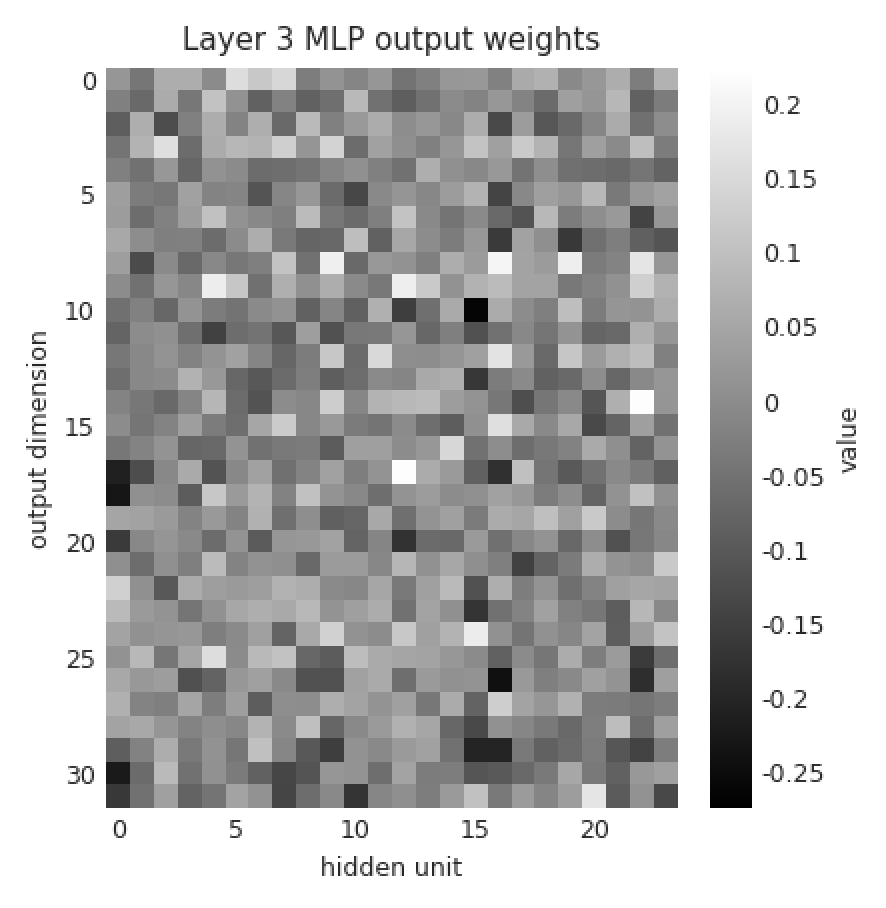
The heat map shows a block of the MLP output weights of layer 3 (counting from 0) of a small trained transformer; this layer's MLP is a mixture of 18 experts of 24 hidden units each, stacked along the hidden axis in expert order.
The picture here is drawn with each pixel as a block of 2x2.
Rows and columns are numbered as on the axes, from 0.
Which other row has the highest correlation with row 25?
29
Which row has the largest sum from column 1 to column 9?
3
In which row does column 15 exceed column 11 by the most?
24
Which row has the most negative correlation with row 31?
22
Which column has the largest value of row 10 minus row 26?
16
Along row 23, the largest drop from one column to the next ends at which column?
15
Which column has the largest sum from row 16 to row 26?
14
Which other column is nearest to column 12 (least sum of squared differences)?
13
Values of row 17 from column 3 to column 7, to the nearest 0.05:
0.05 -0.1 0 0.05 -0.05
